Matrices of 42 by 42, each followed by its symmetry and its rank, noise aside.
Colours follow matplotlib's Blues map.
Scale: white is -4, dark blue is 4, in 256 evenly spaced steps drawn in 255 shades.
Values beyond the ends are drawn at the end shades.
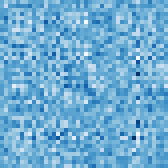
no symmetry, rank five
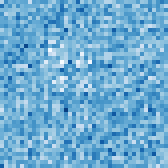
symmetric, rank seven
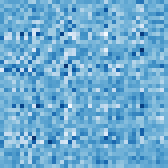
no symmetry, rank five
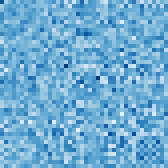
symmetric, rank six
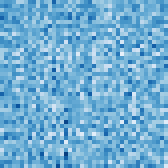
no symmetry, rank seven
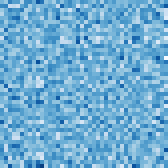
no symmetry, rank five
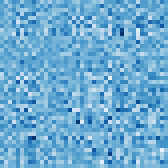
no symmetry, rank six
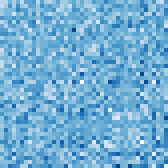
symmetric, rank five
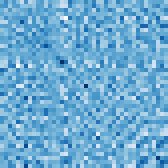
symmetric, rank five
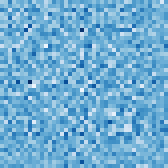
symmetric, rank six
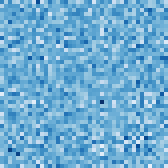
symmetric, rank five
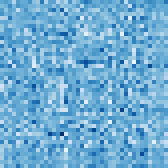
antisymmetric, rank six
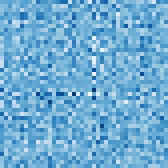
antisymmetric, rank six
